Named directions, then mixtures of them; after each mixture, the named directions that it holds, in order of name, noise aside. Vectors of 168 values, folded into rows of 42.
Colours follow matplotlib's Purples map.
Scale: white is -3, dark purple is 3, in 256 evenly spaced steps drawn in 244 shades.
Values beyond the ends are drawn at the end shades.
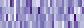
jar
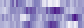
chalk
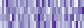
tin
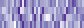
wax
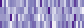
tin.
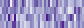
jar, wax.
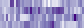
chalk, jar.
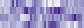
chalk.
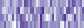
jar, wax.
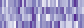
chalk, tin, wax.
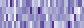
jar.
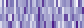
jar, tin.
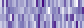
tin.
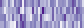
wax.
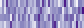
tin.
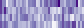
chalk, tin.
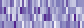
jar, tin, wax.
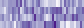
chalk, tin, wax.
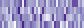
wax.
